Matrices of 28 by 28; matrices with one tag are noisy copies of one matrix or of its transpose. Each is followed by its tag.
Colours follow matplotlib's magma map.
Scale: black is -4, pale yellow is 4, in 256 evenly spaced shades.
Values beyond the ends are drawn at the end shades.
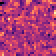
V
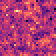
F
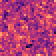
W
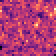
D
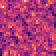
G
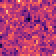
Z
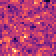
D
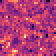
D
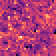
W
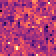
W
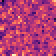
V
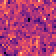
Z
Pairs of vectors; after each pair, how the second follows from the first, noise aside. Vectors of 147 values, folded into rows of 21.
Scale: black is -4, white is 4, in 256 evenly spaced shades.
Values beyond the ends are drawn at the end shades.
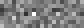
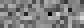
reversed, negated.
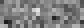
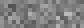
wrapped around, negated, shrunk.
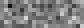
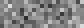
sign-scrambled.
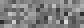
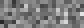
sign-scrambled.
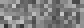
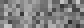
reversed, negated.
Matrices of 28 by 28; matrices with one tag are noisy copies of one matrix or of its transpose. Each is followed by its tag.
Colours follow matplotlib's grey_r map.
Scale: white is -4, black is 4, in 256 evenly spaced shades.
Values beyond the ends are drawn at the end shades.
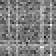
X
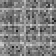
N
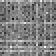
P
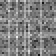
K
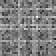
K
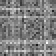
X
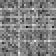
K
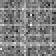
N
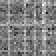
N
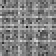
K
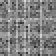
K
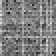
P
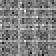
K
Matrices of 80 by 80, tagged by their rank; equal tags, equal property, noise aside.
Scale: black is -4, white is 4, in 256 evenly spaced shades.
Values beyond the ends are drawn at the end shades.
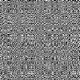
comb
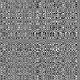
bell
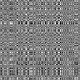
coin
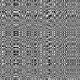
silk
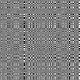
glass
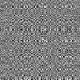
silk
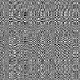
silk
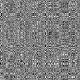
bell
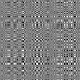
coin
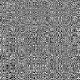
bell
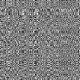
comb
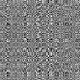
comb
